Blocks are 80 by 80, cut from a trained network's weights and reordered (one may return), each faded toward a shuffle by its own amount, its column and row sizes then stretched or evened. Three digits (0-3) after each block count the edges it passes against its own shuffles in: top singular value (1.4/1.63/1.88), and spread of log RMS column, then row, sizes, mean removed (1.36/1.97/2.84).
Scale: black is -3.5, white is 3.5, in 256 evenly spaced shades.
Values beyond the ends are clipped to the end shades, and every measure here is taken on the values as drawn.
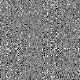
1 3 1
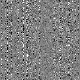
1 3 0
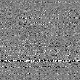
2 1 3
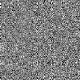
3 2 1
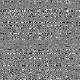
2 2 3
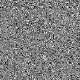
2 2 1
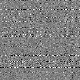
2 1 3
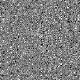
1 2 0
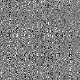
0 3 2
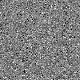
0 1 0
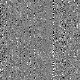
1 3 0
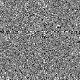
2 1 1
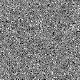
0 1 1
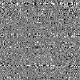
2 2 3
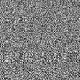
3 1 2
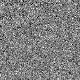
0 0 1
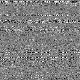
2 0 3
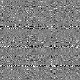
3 2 3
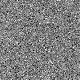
0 0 0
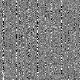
2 3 0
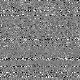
1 1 3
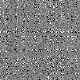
1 3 3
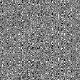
3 3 1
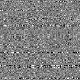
3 0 3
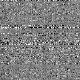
2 0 3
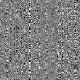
3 3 0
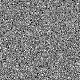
0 0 1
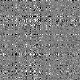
2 3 3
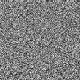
3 0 1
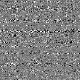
2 1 3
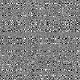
3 2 3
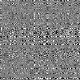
3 2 3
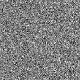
2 1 0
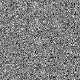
0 2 1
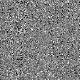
0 2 1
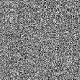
2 1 0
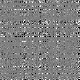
3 3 3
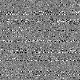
1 0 3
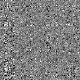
1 2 2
